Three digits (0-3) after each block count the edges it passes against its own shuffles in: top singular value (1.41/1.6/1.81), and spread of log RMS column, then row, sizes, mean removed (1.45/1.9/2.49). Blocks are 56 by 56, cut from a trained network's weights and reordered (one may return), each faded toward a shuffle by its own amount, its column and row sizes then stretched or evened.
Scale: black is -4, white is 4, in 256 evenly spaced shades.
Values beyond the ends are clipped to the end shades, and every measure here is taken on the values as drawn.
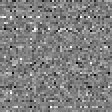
1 0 3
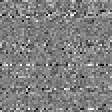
3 1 3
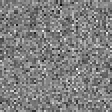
2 1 0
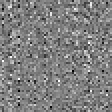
2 3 1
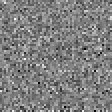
1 0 2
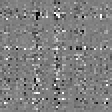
0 3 3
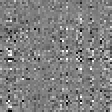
2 3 2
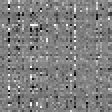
2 3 1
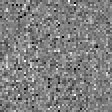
0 2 0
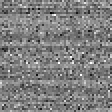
2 0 0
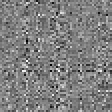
3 3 1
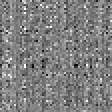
2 2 2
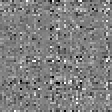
0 3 3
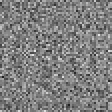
3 0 0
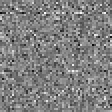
0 1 2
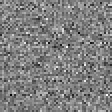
1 0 2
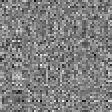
2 1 1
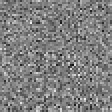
3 2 1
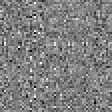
2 2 0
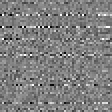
3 0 3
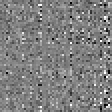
0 3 2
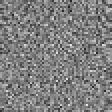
3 0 0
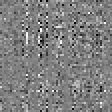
3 3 2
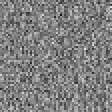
3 1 0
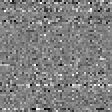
1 1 3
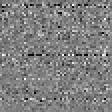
2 1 3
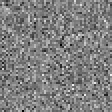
1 2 0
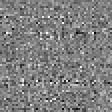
2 1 3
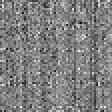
2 0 2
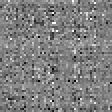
1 2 0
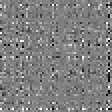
2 3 3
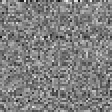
3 0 1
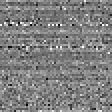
2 0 2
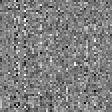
2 3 0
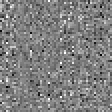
0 3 0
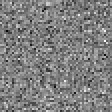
1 1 0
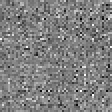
0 2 2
